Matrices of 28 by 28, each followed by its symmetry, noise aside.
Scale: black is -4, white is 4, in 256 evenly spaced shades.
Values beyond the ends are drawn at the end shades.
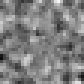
antisymmetric.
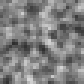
antisymmetric.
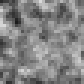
no symmetry.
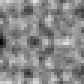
mirrored top to bottom.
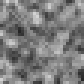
no symmetry.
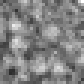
symmetric across the other diagonal.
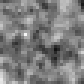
no symmetry.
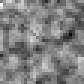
no symmetry.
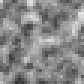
no symmetry.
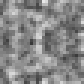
mirrored top to bottom.
